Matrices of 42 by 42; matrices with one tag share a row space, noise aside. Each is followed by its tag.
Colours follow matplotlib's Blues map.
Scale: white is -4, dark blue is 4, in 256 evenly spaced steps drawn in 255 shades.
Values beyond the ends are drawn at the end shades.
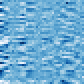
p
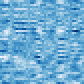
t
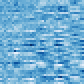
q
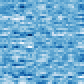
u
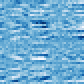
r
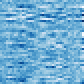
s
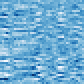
t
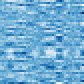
s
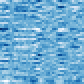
t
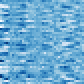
p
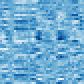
t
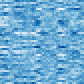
t
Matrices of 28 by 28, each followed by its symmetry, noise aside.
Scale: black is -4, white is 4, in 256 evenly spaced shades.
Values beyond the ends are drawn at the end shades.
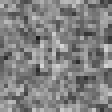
mirrored top to bottom.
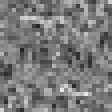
same after a half turn.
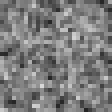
symmetric across the other diagonal.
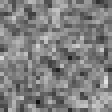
symmetric.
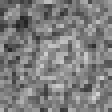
symmetric.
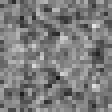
mirrored top to bottom.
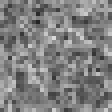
symmetric.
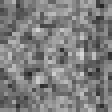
mirrored top to bottom.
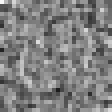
same after a half turn.
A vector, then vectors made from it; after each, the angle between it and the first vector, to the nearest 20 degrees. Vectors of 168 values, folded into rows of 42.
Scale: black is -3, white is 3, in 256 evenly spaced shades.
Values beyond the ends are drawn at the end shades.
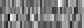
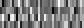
40 degrees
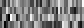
40 degrees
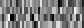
160 degrees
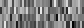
100 degrees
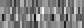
120 degrees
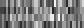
60 degrees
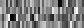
160 degrees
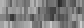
120 degrees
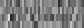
160 degrees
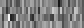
160 degrees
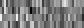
100 degrees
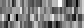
40 degrees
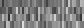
60 degrees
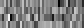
160 degrees
